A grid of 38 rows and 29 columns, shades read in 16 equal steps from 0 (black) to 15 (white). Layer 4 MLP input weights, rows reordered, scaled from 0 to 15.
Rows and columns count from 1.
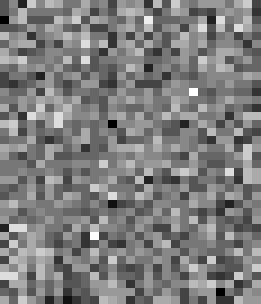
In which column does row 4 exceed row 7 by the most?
23
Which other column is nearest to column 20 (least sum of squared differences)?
14
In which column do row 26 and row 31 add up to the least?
13
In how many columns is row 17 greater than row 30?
12
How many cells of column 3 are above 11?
3
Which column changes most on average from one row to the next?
1
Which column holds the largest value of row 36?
24
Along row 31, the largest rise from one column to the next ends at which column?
2
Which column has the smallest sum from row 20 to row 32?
25
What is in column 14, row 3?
6
